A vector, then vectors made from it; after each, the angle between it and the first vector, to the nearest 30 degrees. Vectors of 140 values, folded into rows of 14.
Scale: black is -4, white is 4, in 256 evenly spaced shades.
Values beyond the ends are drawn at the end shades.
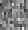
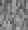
60 degrees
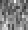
90 degrees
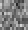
120 degrees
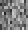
30 degrees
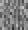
120 degrees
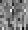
120 degrees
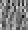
120 degrees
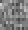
150 degrees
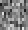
30 degrees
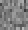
30 degrees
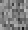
150 degrees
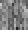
120 degrees
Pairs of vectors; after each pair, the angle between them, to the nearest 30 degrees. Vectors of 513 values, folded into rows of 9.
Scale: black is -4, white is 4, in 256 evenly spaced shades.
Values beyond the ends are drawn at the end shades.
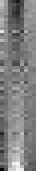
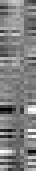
120 degrees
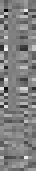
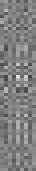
120 degrees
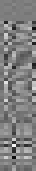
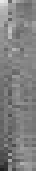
90 degrees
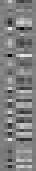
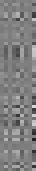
90 degrees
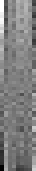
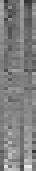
90 degrees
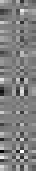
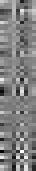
30 degrees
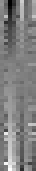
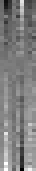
60 degrees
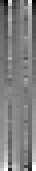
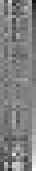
60 degrees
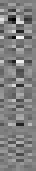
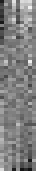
120 degrees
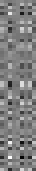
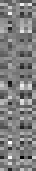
30 degrees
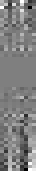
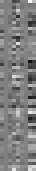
90 degrees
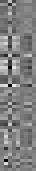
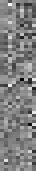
120 degrees
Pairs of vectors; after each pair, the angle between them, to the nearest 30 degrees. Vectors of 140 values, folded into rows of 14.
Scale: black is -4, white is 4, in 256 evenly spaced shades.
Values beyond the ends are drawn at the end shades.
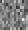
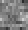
60 degrees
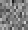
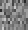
60 degrees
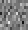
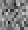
120 degrees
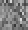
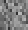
120 degrees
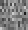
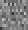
150 degrees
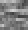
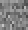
60 degrees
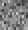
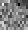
30 degrees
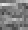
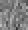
90 degrees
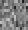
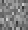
60 degrees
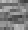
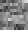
150 degrees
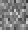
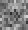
150 degrees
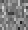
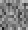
120 degrees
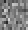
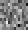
120 degrees
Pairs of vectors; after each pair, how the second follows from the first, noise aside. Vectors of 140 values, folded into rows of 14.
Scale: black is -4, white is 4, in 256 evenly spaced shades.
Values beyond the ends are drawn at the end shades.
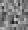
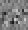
partly zeroed.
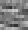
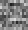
reversed.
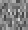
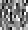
reversed, scaled up.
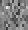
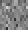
partly zeroed.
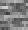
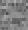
shrunk.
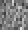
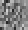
reversed, negated.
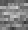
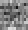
negated.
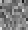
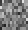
negated.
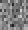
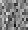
reversed.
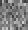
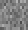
reversed, shrunk.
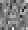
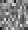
reversed, negated.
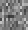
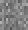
shrunk.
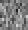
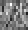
reversed.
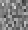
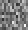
reversed.
